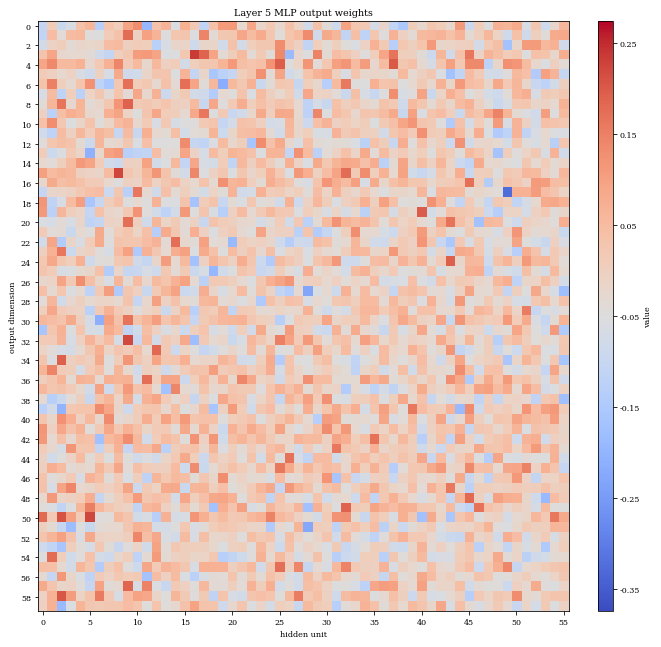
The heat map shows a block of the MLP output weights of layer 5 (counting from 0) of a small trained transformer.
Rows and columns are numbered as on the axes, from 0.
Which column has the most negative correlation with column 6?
18
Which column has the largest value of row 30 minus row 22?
20
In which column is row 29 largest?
51
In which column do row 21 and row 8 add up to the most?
9
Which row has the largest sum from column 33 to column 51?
4
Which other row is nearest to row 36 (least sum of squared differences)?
47
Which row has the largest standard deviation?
50
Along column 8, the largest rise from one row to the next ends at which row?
15
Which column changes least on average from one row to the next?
39
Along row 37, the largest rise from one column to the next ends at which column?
14
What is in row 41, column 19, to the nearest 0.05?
-0.1
